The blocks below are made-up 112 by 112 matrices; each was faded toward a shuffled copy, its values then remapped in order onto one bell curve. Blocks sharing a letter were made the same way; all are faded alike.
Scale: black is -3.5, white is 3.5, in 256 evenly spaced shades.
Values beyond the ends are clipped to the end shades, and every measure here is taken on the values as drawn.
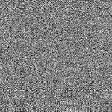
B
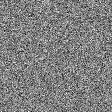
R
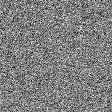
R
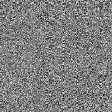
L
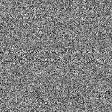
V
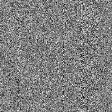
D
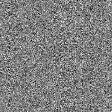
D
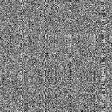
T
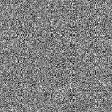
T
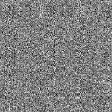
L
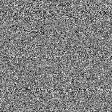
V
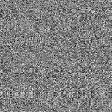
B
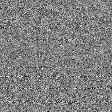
V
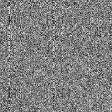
T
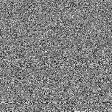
V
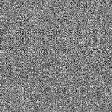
B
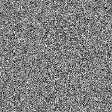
D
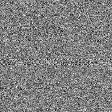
V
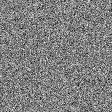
R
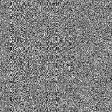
T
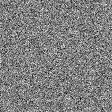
R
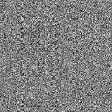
L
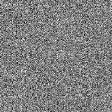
L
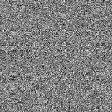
B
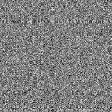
B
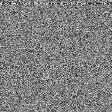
V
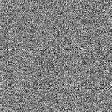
B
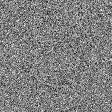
R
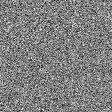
R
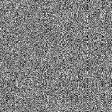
T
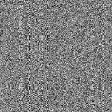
T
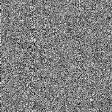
D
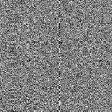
T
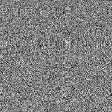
B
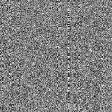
T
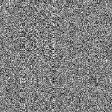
T
